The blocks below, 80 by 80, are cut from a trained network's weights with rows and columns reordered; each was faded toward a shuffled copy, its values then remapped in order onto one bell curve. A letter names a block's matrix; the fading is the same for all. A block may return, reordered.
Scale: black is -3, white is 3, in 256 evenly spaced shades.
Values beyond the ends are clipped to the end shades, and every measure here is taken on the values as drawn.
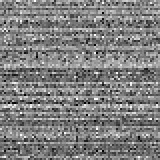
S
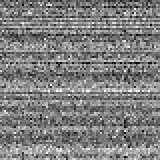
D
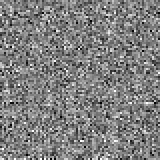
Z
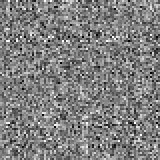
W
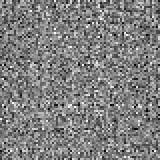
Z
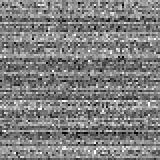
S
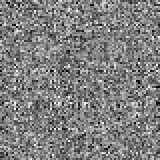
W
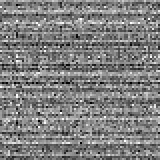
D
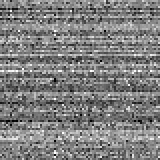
D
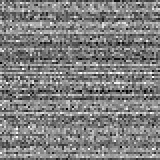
D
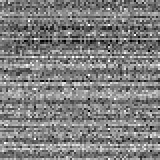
D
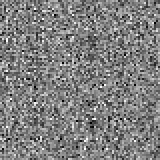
W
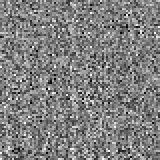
Z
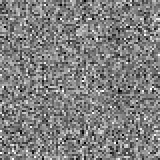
Z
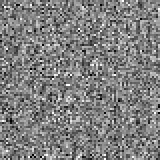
Z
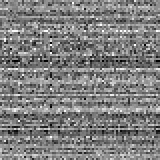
D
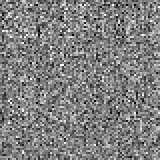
Z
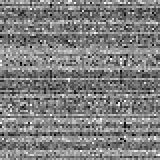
S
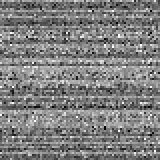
S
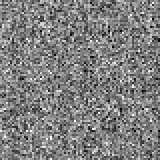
Z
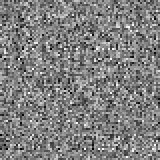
Z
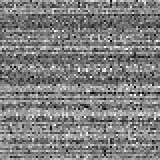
S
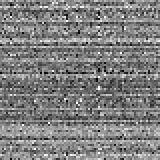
S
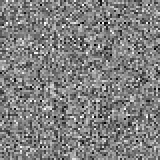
Z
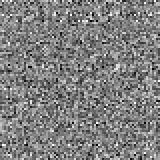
W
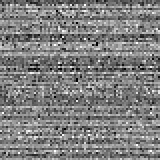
S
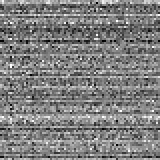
D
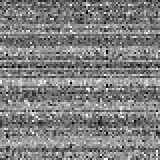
S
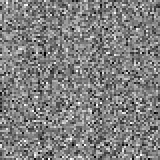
Z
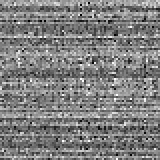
S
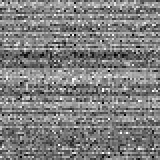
S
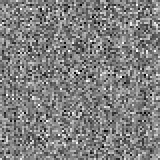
Z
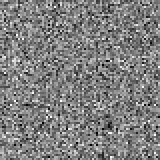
Z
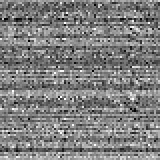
S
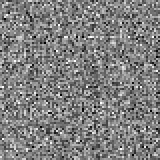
Z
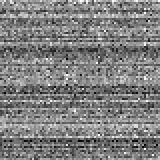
D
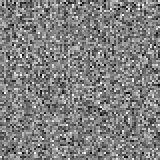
Z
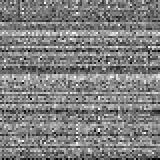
D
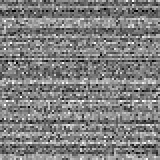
D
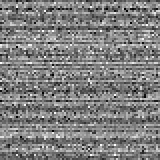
S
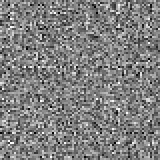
W
